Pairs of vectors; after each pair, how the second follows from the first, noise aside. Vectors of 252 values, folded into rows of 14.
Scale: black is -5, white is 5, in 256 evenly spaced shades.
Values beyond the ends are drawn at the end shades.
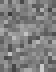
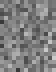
shuffled.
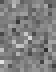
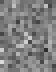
copied.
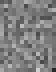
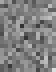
negated.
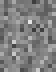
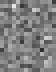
shuffled.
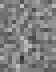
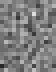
reversed, negated.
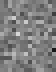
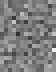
negated.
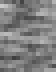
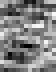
wrapped around, negated, scaled up.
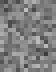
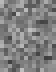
shuffled.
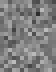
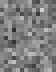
copied.
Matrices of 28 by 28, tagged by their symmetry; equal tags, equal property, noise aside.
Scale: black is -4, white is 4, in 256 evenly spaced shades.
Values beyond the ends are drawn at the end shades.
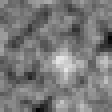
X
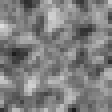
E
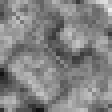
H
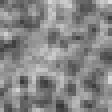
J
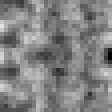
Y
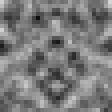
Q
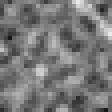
H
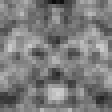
Q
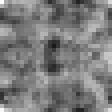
Y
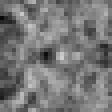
Y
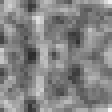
Y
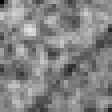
X
